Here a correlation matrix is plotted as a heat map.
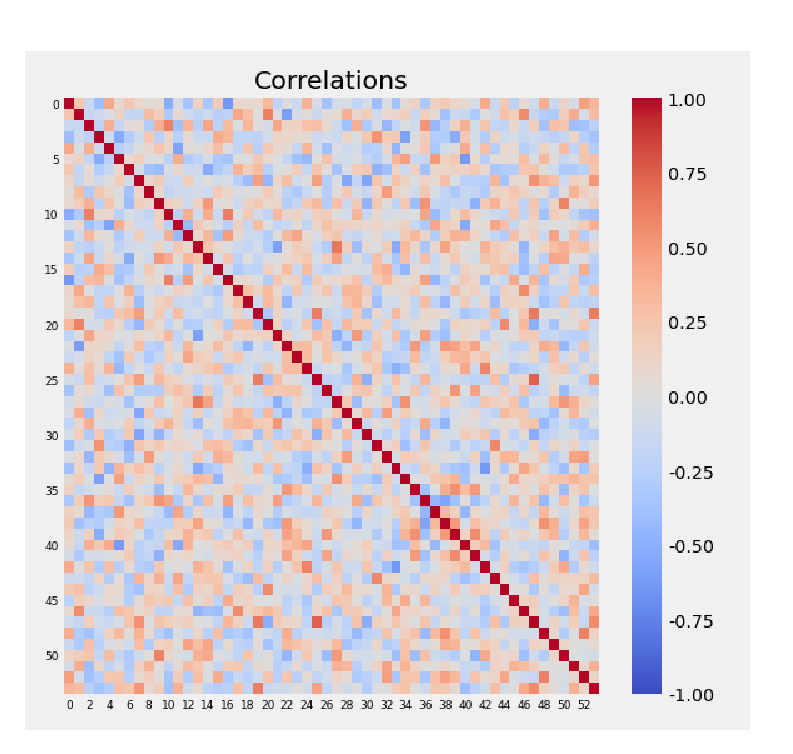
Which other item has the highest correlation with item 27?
13
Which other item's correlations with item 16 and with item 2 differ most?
32
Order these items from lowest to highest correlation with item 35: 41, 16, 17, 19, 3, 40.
19, 3, 16, 17, 40, 41
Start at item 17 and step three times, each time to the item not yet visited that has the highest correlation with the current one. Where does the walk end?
20
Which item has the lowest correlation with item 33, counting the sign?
42
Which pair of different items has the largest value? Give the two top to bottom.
25, 47
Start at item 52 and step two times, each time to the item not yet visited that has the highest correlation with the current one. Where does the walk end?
38
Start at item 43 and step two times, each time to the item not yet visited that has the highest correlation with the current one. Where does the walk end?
3
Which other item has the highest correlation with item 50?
9
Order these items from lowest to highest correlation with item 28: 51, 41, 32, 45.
41, 45, 51, 32
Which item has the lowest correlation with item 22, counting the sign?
1
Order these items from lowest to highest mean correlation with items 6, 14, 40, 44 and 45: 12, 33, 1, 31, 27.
33, 31, 1, 27, 12
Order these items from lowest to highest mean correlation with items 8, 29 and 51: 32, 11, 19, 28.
11, 19, 28, 32
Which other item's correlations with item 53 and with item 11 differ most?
7
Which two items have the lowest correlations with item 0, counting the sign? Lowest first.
16, 10
